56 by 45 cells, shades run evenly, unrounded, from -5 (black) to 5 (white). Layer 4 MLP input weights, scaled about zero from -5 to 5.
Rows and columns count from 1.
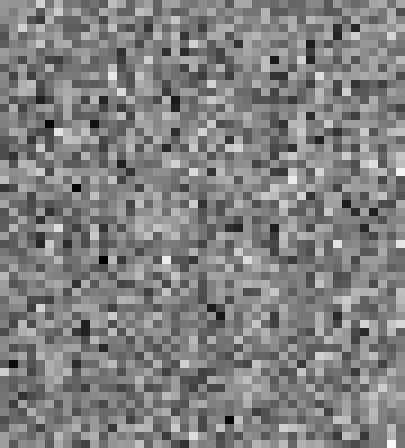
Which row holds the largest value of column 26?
19
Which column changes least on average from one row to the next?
34
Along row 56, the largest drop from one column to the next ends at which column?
45
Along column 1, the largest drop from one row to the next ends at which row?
24
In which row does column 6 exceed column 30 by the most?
31
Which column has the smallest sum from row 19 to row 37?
12
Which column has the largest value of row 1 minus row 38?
5
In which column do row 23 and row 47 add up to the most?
1
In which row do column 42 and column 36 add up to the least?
27
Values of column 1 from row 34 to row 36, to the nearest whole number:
-1 2 1
